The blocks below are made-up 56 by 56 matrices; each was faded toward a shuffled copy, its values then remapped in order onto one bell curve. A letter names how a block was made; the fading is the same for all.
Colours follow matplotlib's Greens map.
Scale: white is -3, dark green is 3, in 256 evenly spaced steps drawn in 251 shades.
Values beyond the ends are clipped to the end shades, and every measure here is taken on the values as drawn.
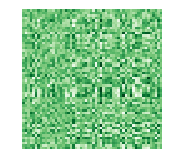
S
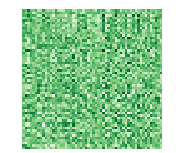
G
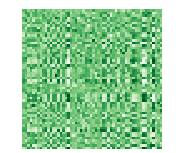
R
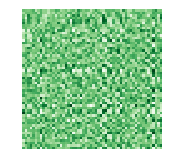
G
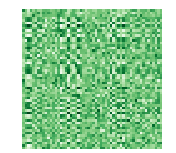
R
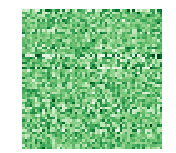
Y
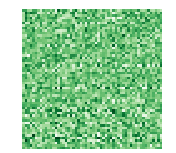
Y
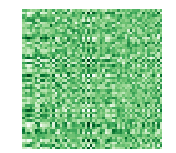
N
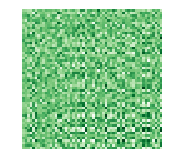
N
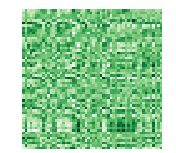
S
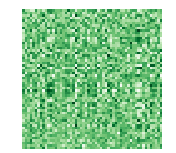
G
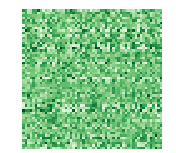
Y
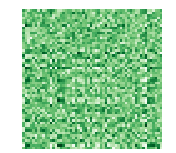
G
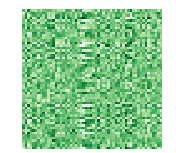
S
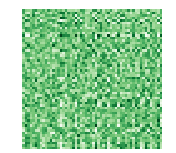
G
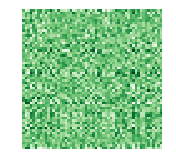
G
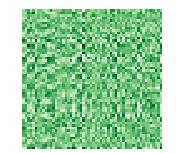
S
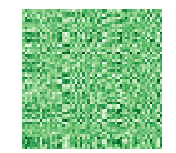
S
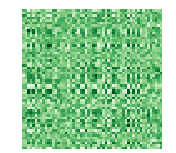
N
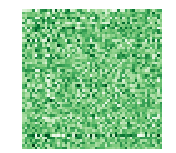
Y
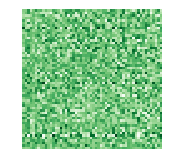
Y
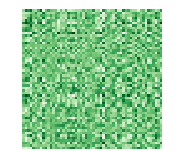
S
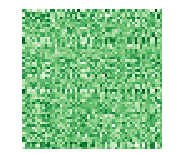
G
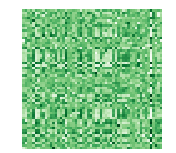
R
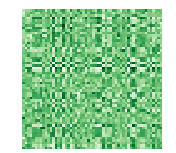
R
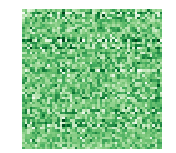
Y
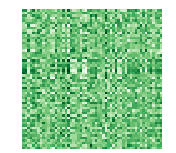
S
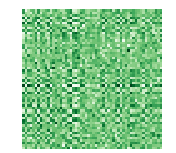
R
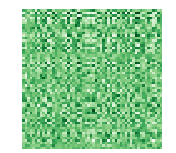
N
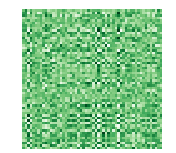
N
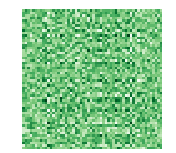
G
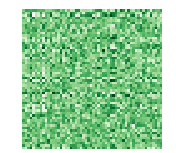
G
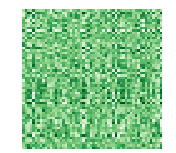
S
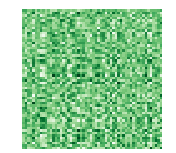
S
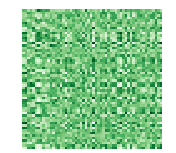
N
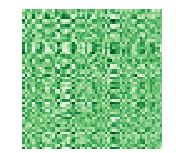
N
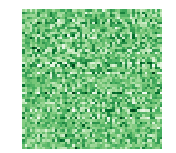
Y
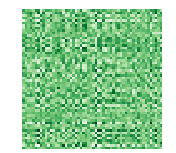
S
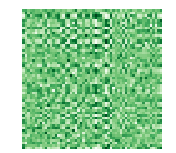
R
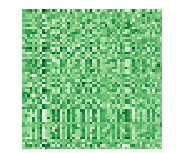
R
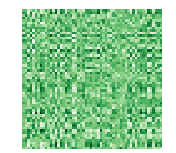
S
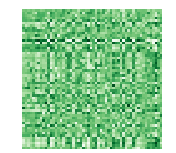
R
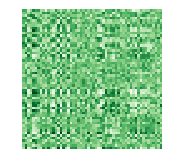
N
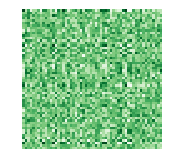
G
